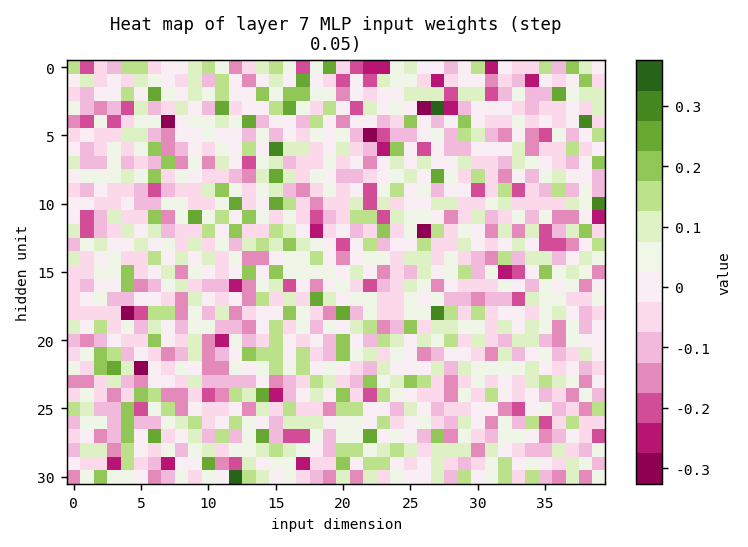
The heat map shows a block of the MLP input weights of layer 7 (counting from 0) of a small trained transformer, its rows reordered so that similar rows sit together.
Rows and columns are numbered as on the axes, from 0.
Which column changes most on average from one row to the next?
6
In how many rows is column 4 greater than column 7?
21
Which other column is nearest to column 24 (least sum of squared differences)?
9
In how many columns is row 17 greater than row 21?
14
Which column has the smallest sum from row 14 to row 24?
11
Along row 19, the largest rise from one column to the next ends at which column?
25
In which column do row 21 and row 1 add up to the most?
17
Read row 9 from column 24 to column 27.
0.15 0 0.05 -0.1
